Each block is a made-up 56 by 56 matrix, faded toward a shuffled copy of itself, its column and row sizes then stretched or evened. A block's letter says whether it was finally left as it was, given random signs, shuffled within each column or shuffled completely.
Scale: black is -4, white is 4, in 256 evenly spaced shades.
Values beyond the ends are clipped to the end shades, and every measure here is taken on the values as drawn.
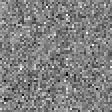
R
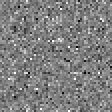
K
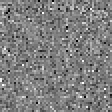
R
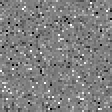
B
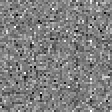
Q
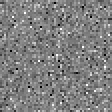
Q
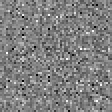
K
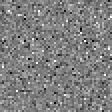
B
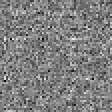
K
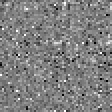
K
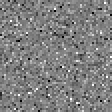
B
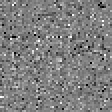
R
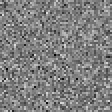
K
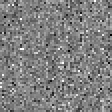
Q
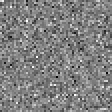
R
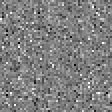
Q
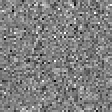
K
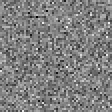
B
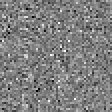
K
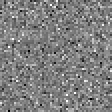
B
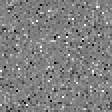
B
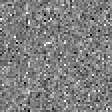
Q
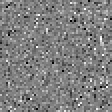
Q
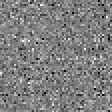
K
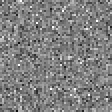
R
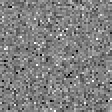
B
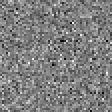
R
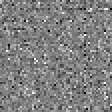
R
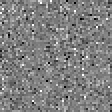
Q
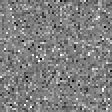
B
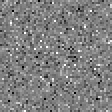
B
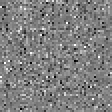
R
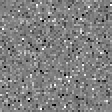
B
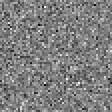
B
